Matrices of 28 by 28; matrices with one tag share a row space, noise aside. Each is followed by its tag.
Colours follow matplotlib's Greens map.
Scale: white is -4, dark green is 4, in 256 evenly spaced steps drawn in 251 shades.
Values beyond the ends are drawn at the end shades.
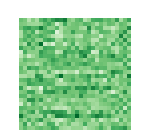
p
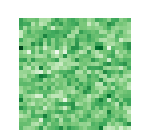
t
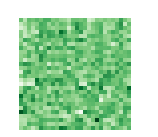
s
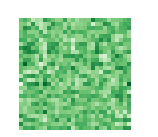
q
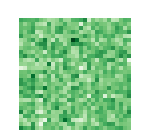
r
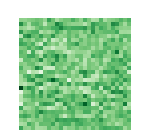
p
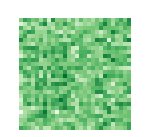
t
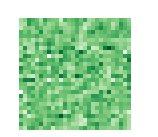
s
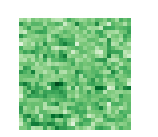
t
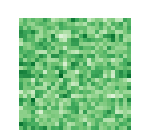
r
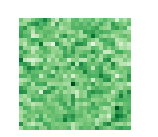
q
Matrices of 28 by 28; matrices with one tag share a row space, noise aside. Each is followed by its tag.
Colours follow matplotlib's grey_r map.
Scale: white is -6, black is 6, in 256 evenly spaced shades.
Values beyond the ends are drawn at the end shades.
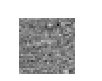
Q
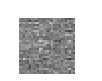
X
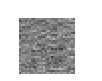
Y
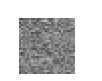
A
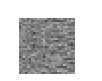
Y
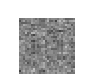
Y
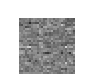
X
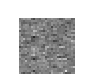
Y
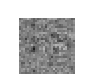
Y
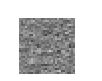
Q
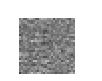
A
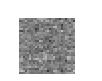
X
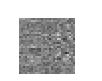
Q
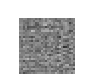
Q
